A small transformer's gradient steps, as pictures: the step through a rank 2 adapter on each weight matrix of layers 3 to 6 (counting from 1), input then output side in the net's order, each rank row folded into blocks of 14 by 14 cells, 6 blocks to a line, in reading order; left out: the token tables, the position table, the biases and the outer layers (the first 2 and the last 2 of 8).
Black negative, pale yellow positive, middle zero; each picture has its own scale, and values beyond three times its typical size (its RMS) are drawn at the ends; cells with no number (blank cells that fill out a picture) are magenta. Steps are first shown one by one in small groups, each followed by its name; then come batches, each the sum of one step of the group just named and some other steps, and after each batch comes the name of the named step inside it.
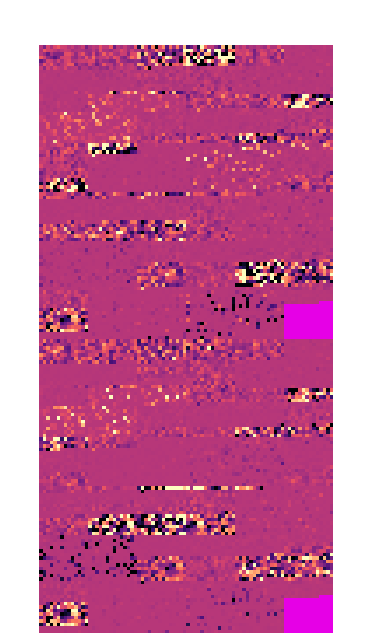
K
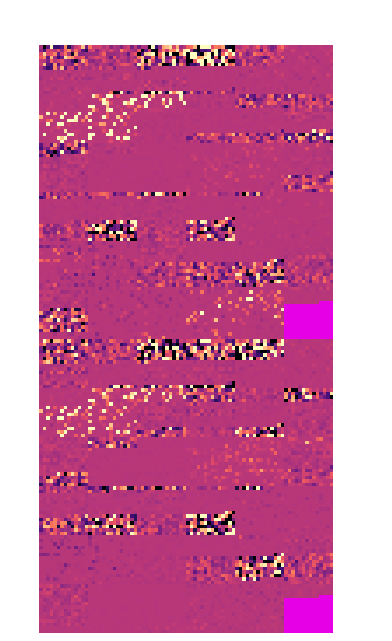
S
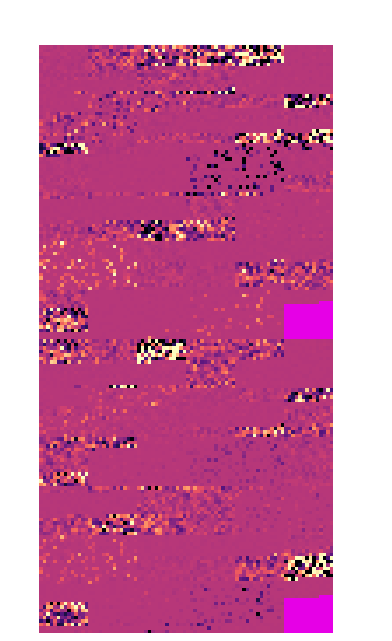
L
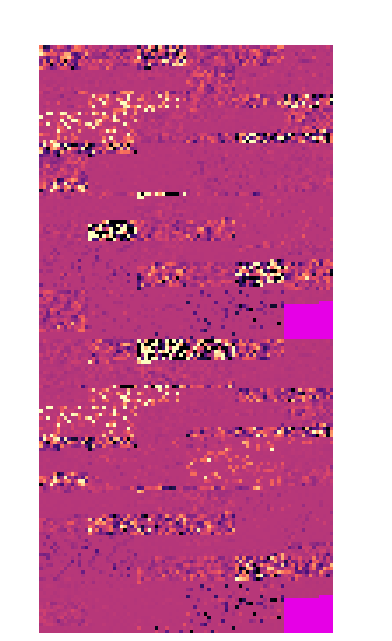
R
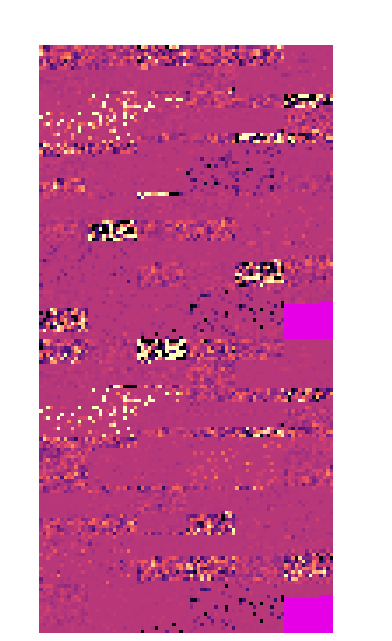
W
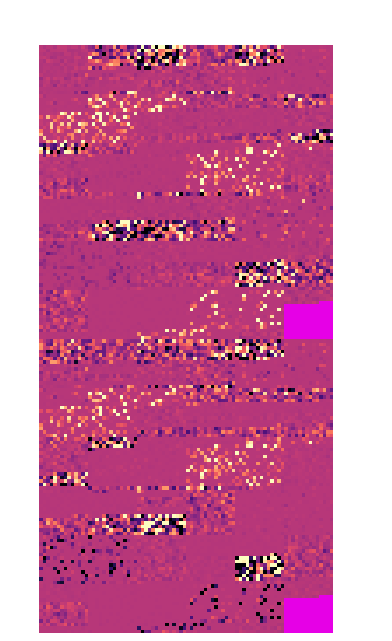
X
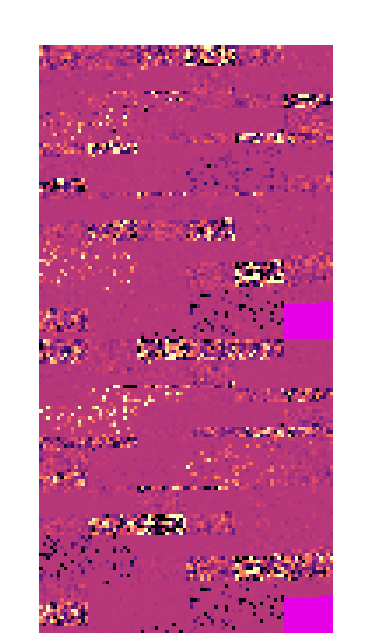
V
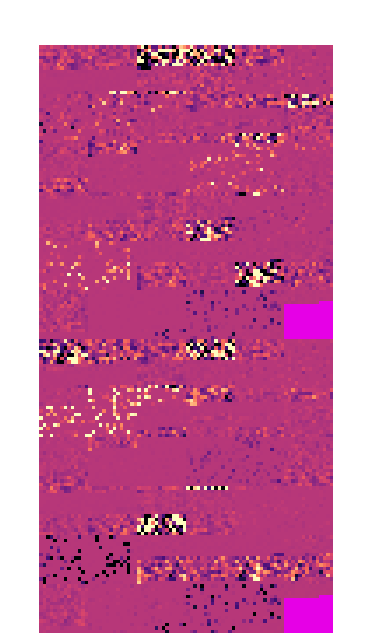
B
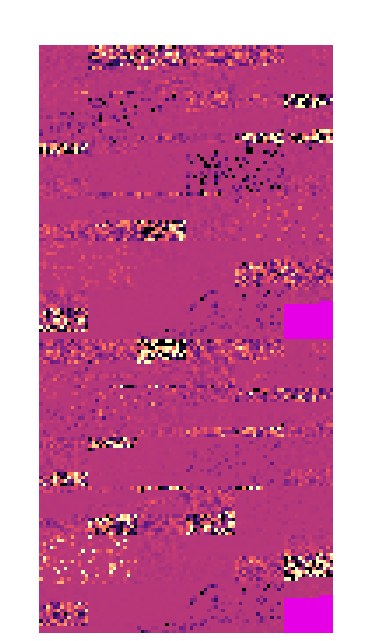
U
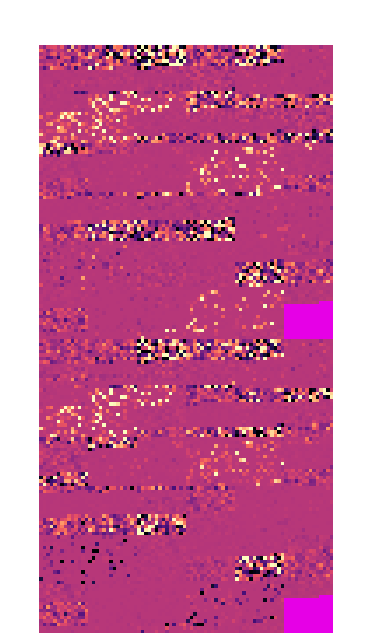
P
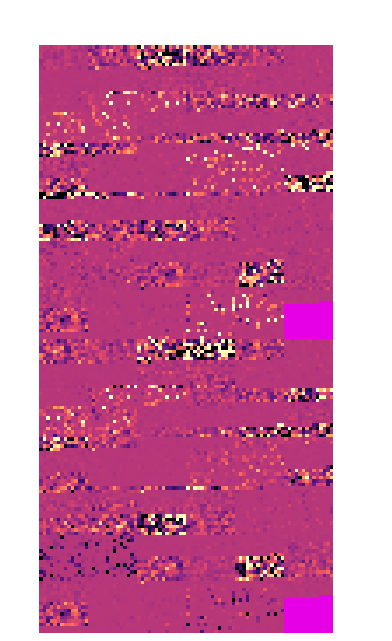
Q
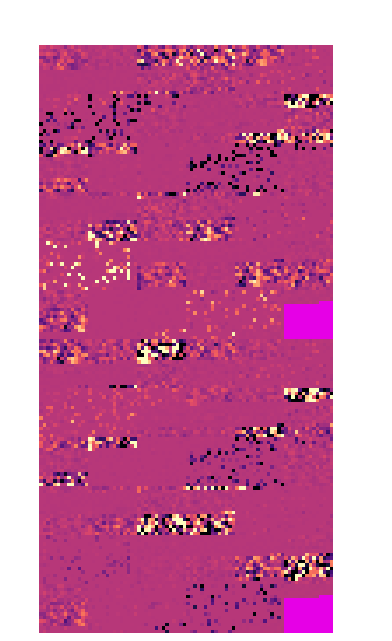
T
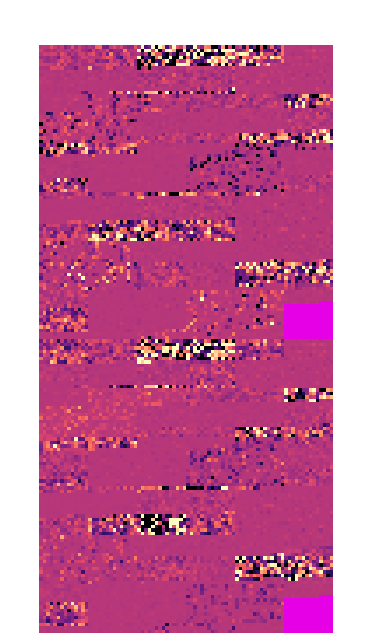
T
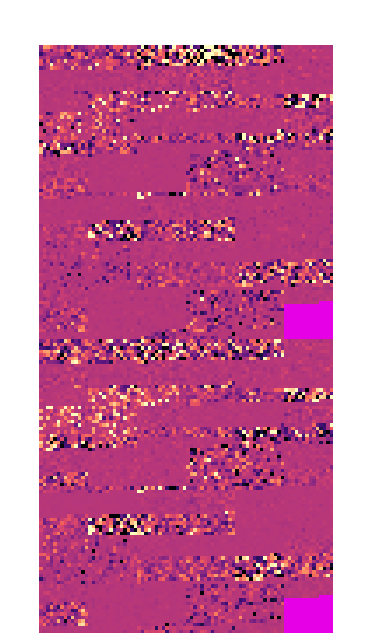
P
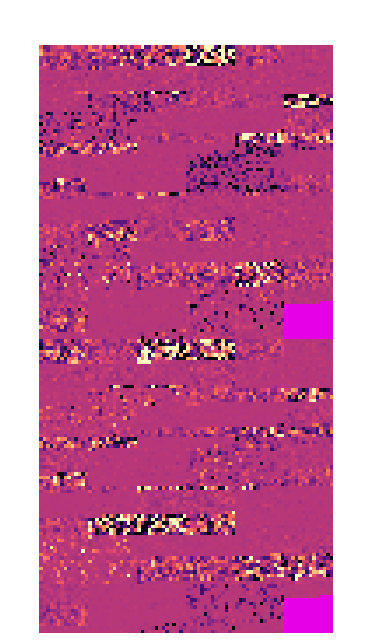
T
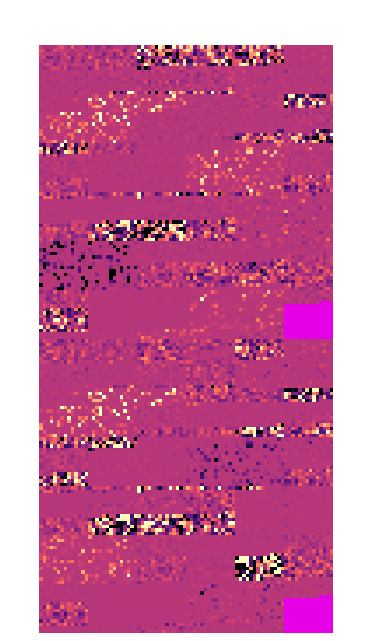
X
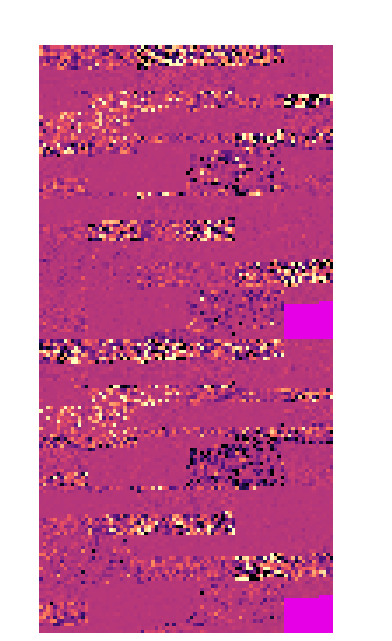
P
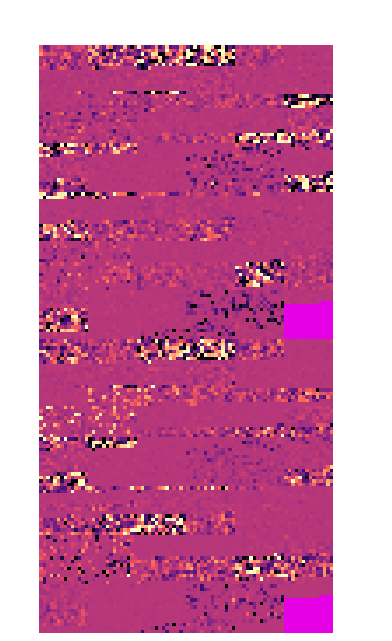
B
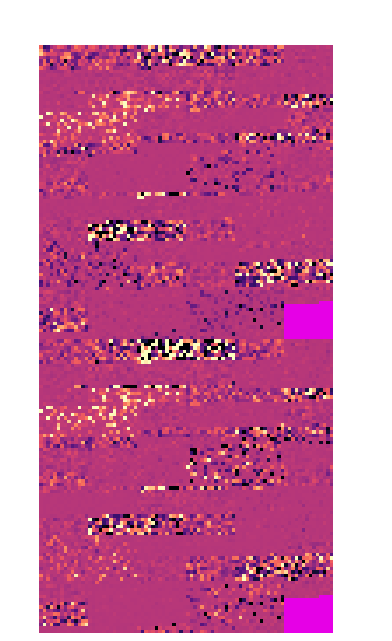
R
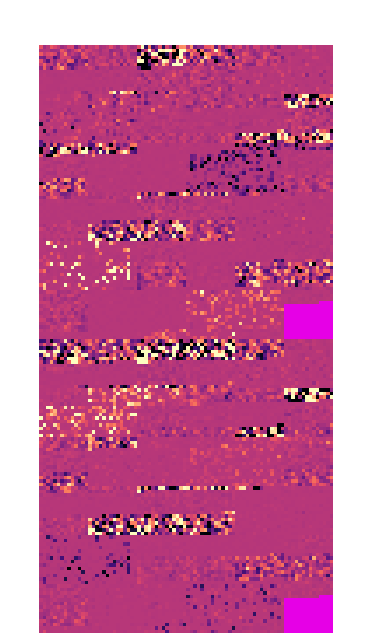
T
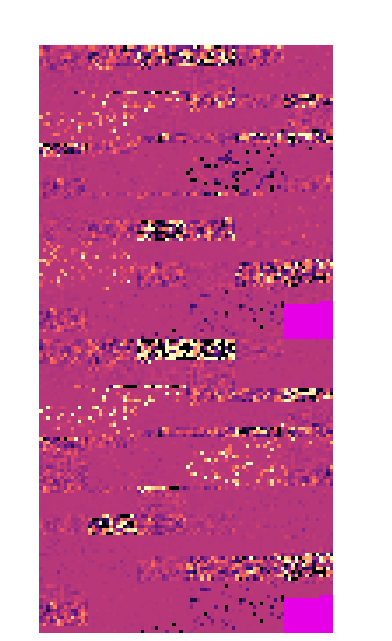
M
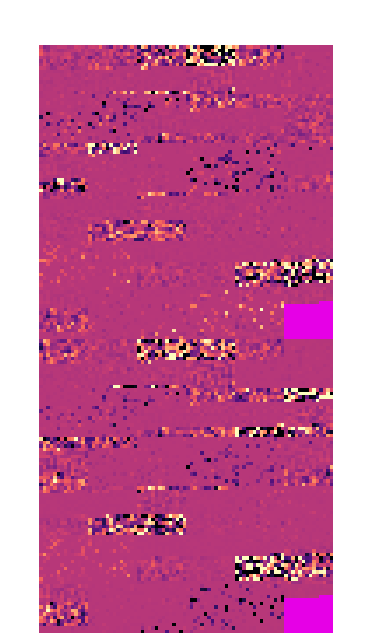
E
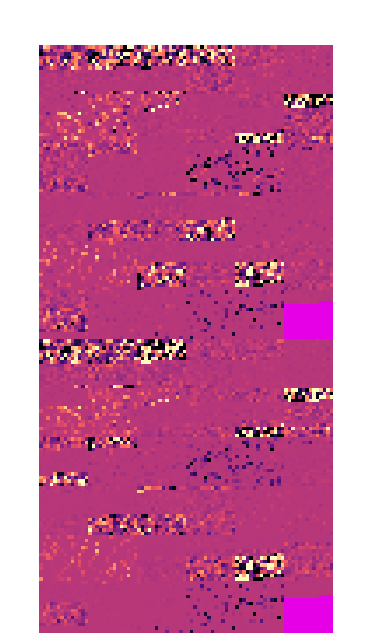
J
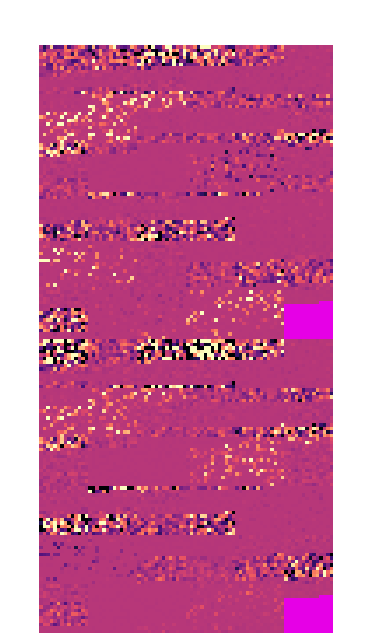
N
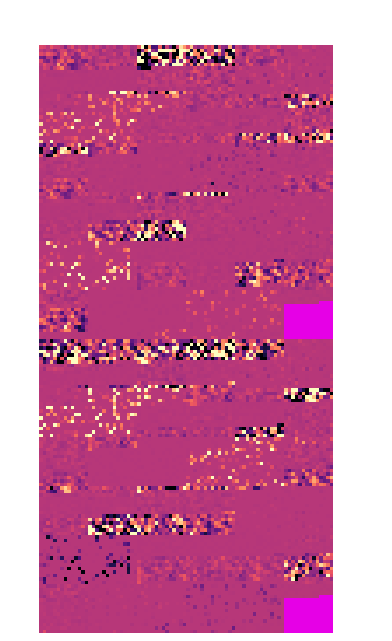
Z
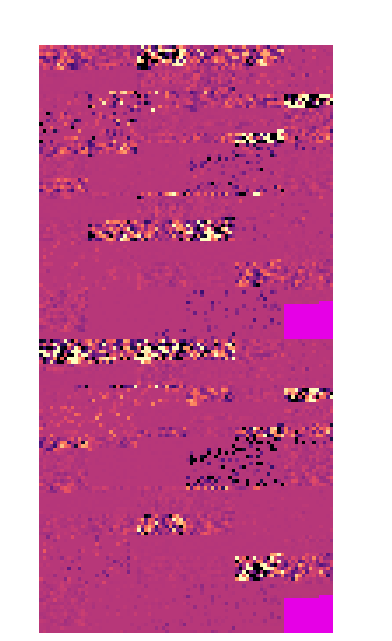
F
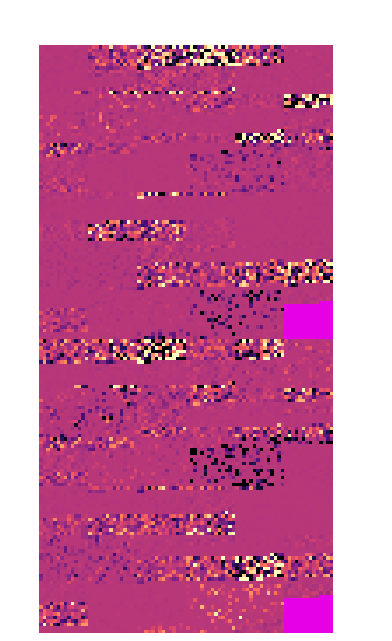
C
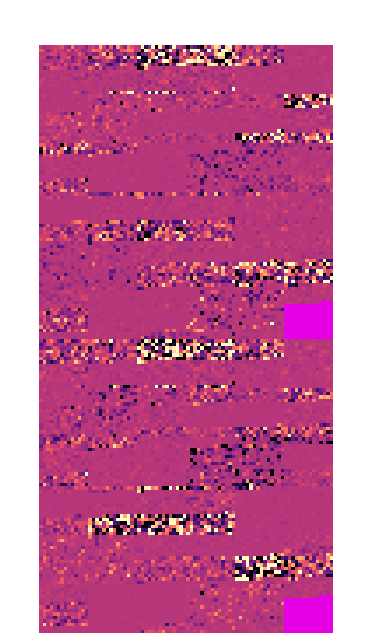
C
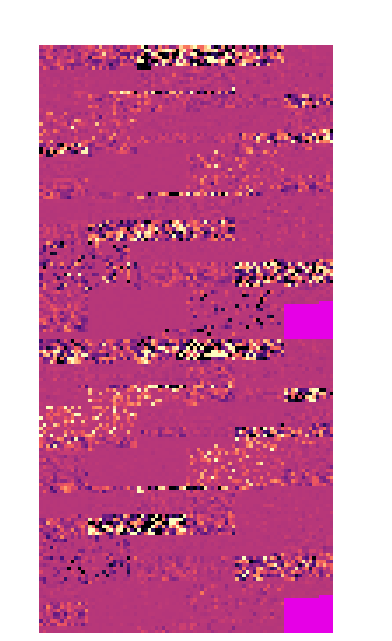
Z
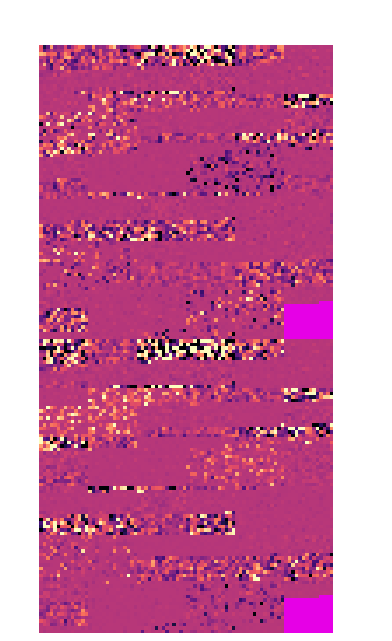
N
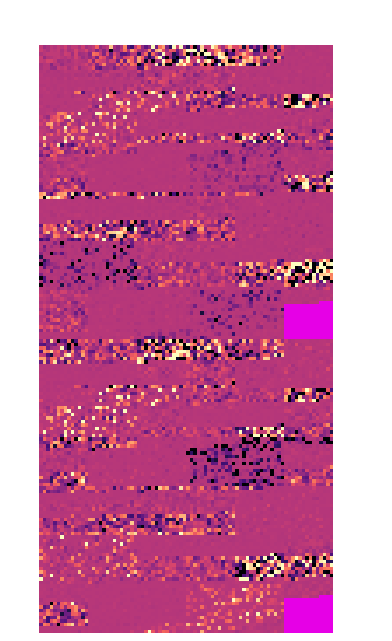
C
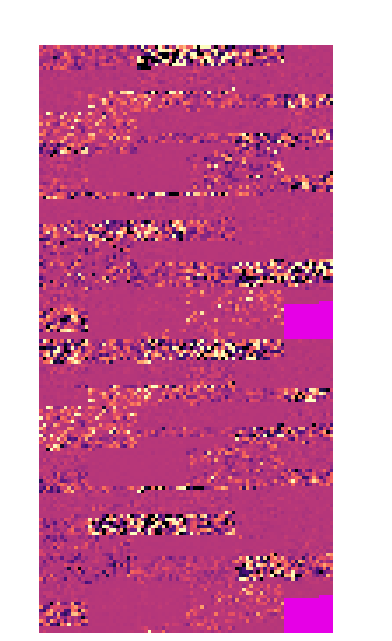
Z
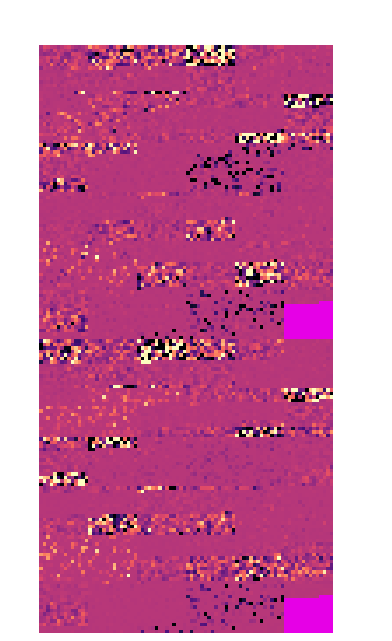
J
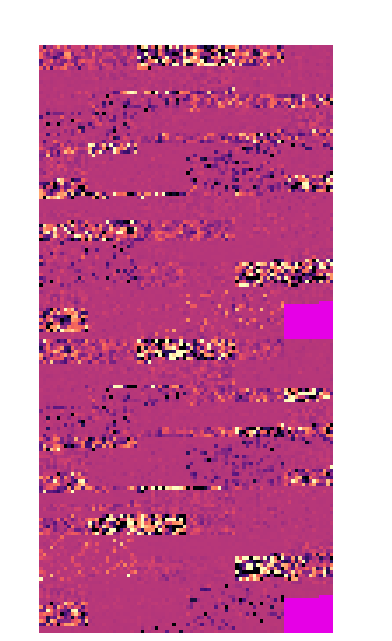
E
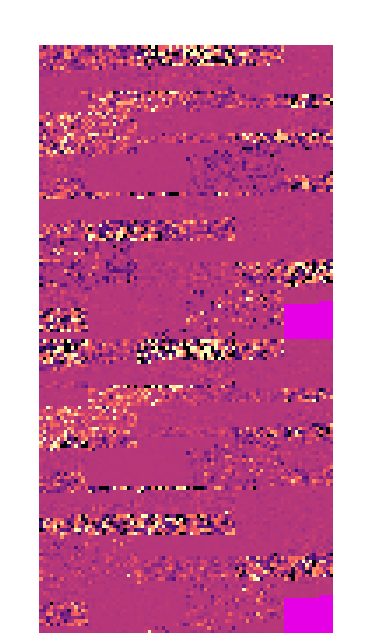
N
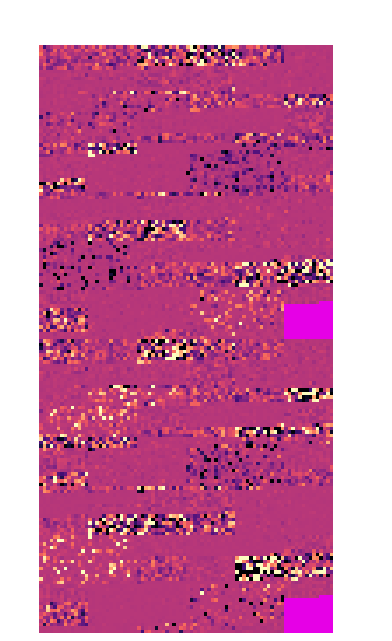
E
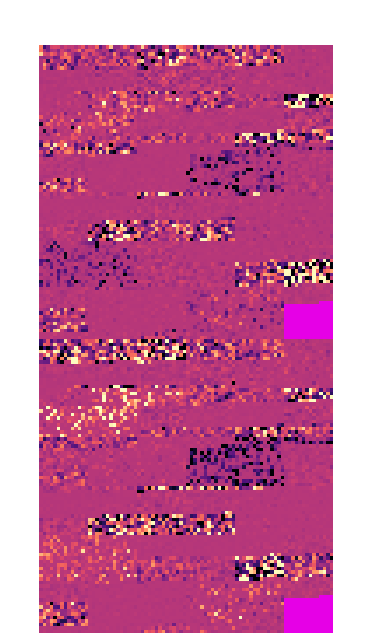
F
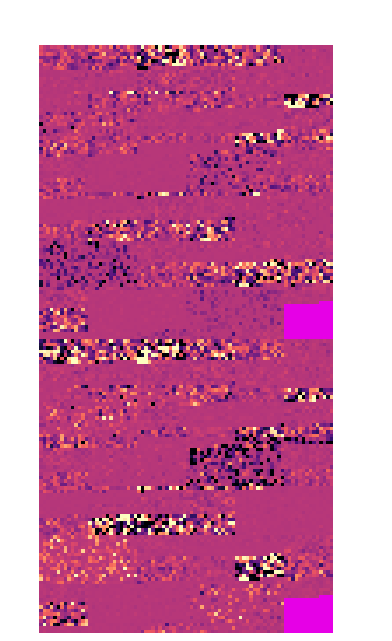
F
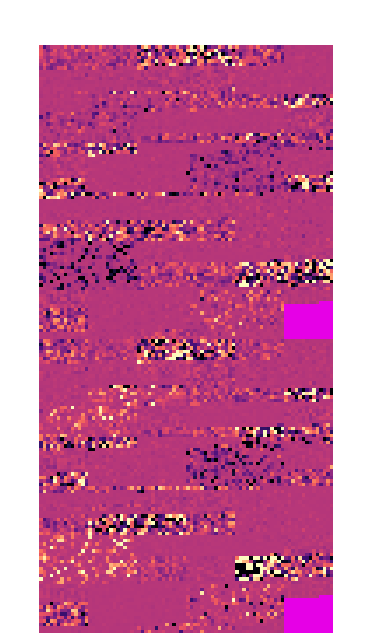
E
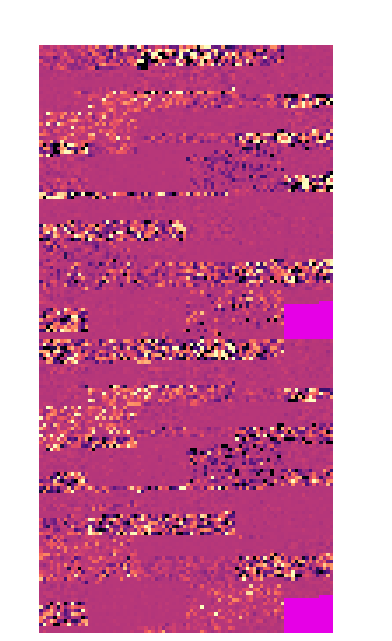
Z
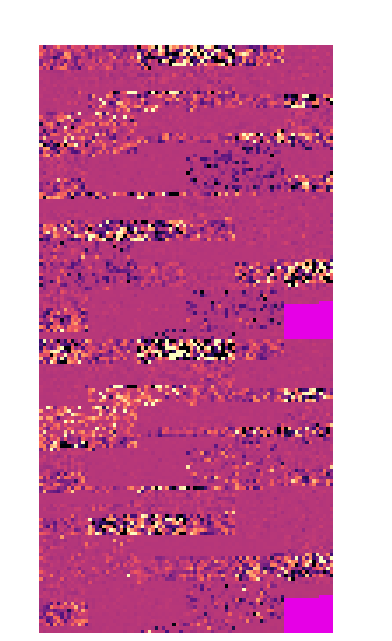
M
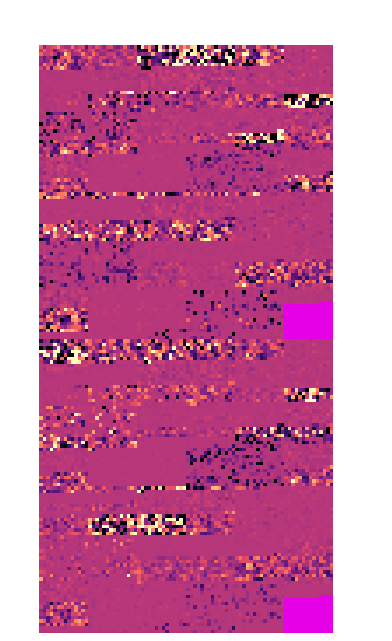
F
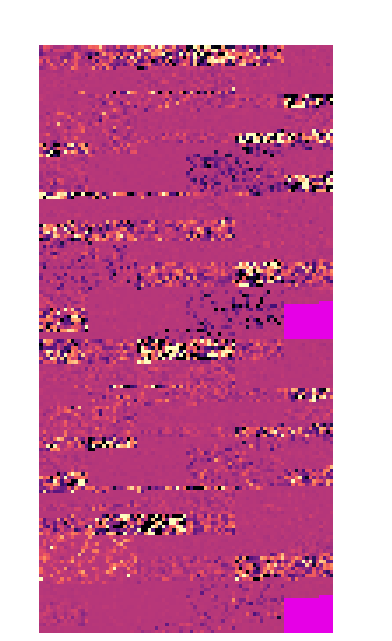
J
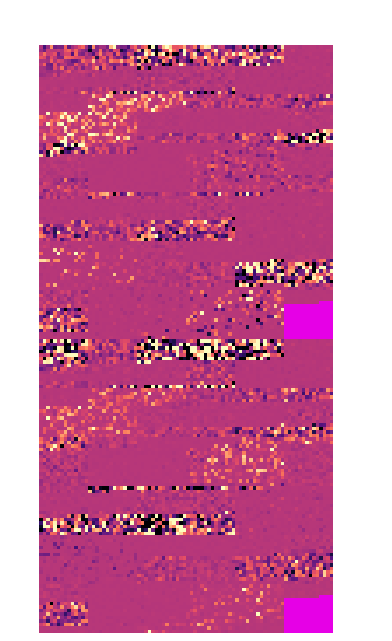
N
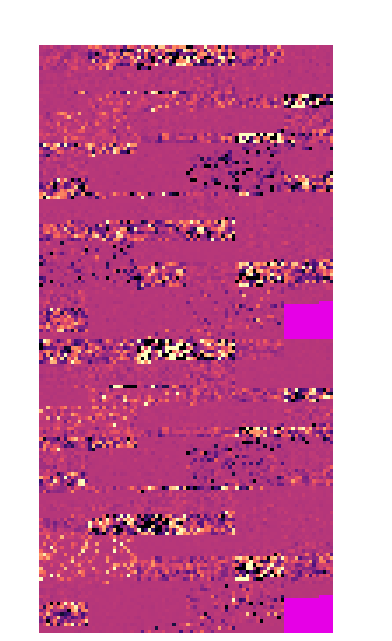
J
